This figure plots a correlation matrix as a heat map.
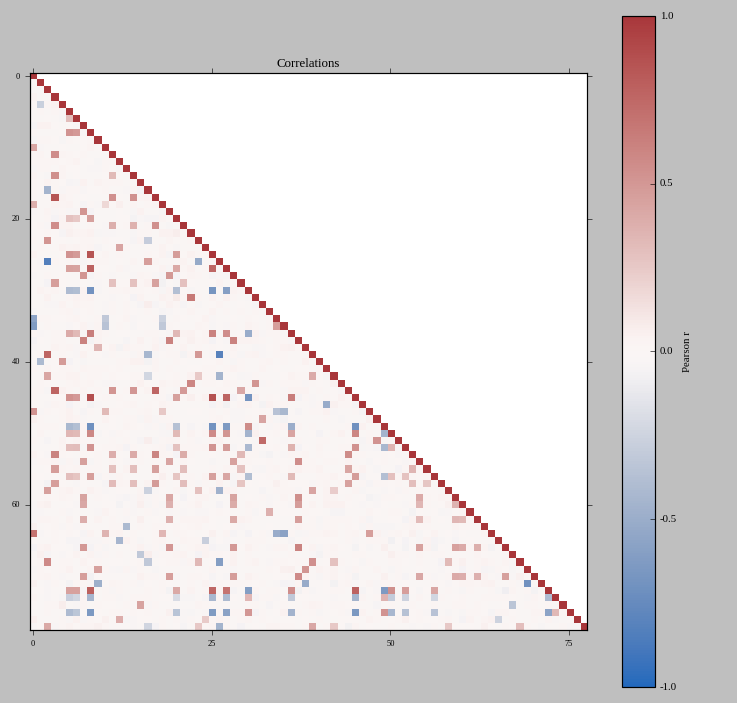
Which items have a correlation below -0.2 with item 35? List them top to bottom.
0, 10, 18, 47, 64
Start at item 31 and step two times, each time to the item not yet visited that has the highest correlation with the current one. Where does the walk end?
43
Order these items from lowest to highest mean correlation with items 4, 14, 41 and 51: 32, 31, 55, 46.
46, 31, 55, 32
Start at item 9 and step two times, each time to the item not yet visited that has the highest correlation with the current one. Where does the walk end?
38
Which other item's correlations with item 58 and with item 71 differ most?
69
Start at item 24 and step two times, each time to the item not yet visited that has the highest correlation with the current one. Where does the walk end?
76
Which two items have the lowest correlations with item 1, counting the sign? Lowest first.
40, 4
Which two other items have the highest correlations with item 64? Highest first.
0, 47
